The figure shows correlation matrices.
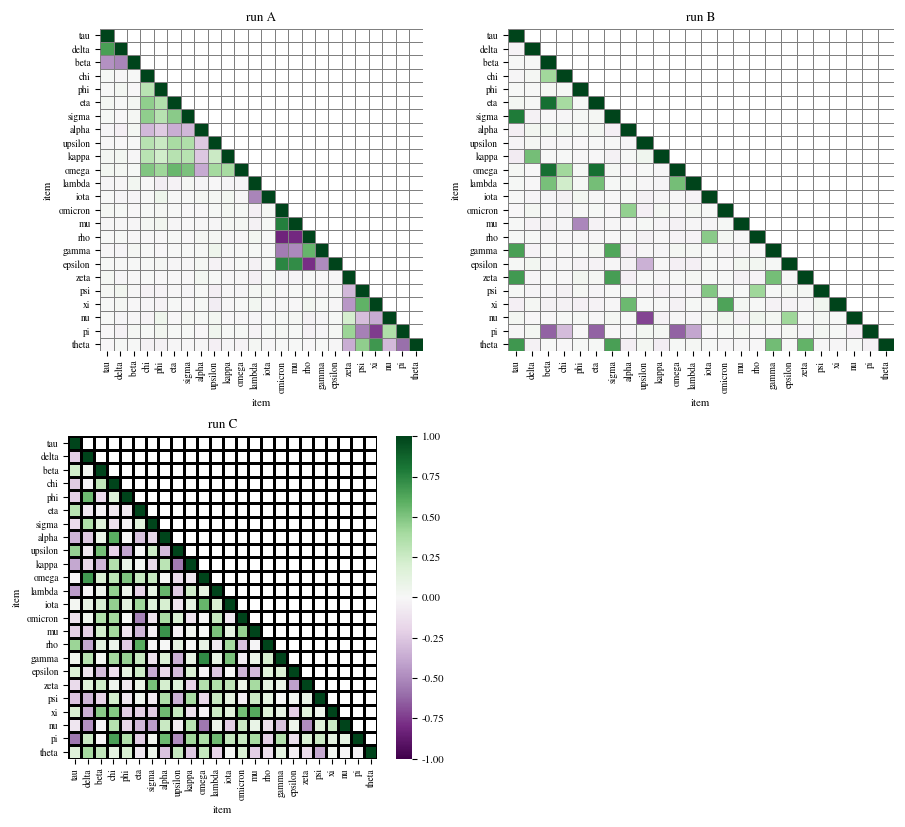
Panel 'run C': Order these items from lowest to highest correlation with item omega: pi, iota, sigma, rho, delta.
rho, sigma, pi, iota, delta
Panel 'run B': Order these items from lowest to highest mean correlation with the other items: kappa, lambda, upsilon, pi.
pi, upsilon, kappa, lambda
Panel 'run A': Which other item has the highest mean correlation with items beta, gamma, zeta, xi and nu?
rho
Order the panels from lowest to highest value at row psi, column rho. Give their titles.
run A, run C, run B
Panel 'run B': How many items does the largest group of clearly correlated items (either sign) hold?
6
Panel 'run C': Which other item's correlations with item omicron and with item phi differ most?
xi
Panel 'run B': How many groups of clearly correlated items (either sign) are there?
7
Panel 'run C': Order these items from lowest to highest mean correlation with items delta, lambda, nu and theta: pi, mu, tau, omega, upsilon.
tau, upsilon, mu, omega, pi
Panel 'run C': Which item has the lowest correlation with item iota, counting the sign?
nu
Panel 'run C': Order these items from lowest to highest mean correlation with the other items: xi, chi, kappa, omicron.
kappa, omicron, xi, chi
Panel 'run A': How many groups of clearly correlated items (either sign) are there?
5
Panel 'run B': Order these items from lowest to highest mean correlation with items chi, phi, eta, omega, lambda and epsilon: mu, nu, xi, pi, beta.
pi, mu, xi, nu, beta
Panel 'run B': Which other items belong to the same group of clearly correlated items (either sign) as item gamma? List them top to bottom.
tau, sigma, zeta, theta
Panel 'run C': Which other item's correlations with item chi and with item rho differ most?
pi
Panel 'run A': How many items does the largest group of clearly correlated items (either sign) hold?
8
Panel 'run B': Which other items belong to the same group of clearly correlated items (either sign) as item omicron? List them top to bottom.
alpha, xi
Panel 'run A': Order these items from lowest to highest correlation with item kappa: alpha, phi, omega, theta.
alpha, theta, phi, omega
